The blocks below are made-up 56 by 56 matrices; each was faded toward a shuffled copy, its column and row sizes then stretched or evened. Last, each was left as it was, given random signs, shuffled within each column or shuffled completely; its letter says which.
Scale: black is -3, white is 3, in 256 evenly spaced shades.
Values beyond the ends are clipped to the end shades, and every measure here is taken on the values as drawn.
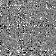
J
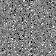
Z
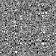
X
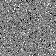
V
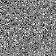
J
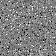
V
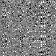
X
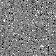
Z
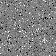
V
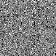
Z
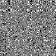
X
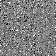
Z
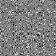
X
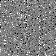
Z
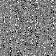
Z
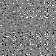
J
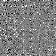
J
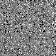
J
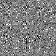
X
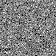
V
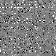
J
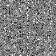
Z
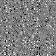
X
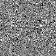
J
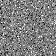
V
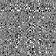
X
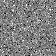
V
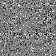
J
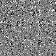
J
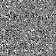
J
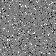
V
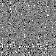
J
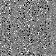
Z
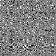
X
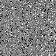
Z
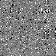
J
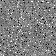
V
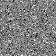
Z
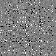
X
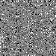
J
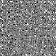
X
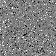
V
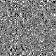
X
